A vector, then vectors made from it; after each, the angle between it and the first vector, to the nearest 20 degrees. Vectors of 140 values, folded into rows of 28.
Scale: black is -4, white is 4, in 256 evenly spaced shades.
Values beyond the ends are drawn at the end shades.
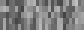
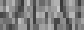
80 degrees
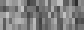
160 degrees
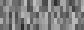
80 degrees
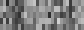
40 degrees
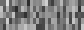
100 degrees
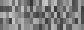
120 degrees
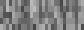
80 degrees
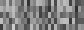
100 degrees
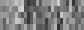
140 degrees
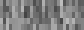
120 degrees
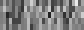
40 degrees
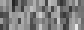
60 degrees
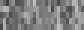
40 degrees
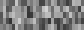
100 degrees
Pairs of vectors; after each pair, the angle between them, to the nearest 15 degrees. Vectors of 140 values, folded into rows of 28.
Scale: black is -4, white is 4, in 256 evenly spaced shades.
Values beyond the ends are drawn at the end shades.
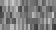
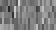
90 degrees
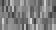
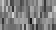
165 degrees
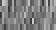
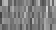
45 degrees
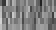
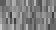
45 degrees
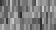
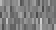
120 degrees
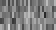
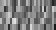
120 degrees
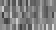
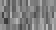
30 degrees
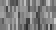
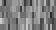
120 degrees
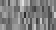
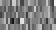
105 degrees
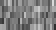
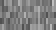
30 degrees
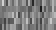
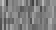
45 degrees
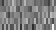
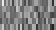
135 degrees
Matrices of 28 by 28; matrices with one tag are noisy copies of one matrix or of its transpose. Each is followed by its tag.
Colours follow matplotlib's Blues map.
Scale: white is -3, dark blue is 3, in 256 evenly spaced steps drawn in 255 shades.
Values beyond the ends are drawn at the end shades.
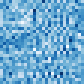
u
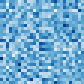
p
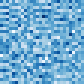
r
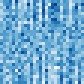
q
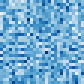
u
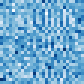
u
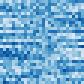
q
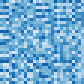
r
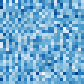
r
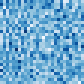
r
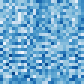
u
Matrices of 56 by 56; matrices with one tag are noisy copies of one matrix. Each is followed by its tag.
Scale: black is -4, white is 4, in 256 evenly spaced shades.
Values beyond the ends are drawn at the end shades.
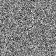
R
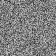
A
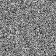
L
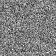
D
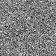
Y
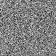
R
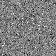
A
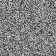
L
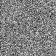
Y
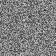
D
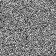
L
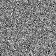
A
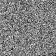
L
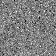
Y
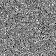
D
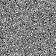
D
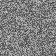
L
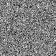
D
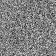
Y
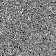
Y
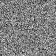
A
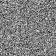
L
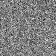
A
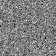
R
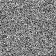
L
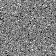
R
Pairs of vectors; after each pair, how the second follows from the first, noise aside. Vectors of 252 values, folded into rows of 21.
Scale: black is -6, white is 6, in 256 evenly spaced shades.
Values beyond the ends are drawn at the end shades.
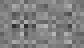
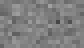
reversed, shrunk.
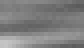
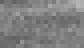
reversed, shrunk.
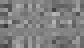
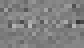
reversed, partly zeroed.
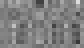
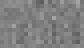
shrunk.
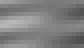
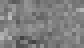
wrapped around, negated, partly zeroed.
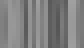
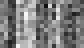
reversed, negated, scaled up.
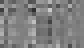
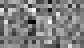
negated, scaled up.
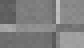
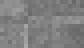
reversed, shrunk.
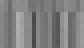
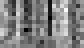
reversed, scaled up.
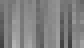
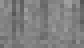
reversed, shrunk.
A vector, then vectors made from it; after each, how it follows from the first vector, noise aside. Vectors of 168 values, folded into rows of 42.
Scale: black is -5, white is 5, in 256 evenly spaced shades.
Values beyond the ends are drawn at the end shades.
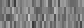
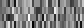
scaled up.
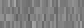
negated, shrunk.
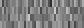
reversed.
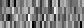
scaled up.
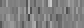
reversed, negated, partly zeroed.
